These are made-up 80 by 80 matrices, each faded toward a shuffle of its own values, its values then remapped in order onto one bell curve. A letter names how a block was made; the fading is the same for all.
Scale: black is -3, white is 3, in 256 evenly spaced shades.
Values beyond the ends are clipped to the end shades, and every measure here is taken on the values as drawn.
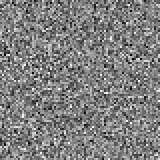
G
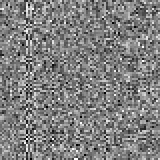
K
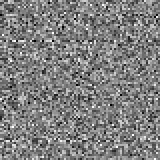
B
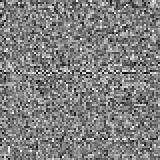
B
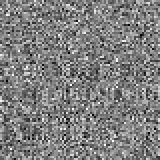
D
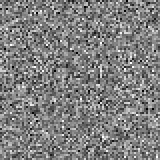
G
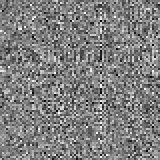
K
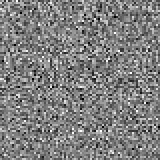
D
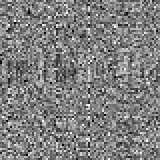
K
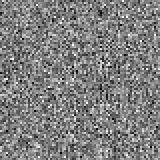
G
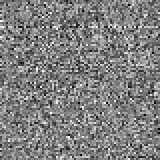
B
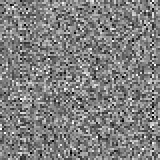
G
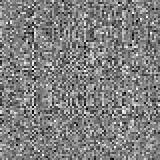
K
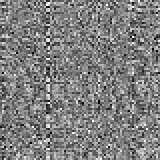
K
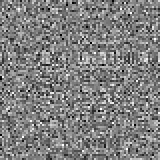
D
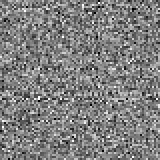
B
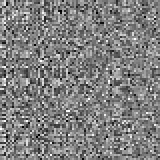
K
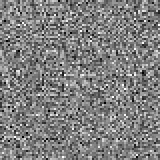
D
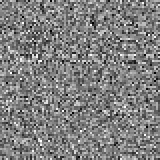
B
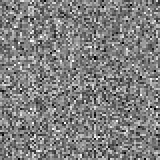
G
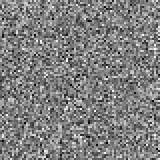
G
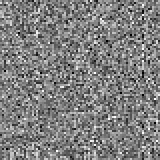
G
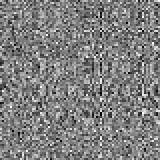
K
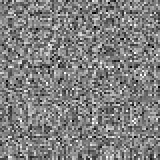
D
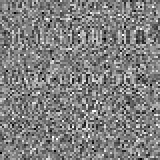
K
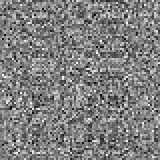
D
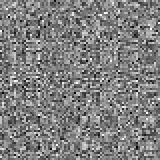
K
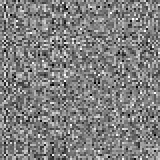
K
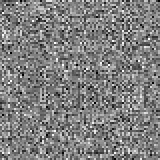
K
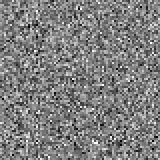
G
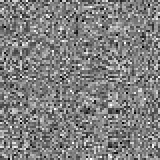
D
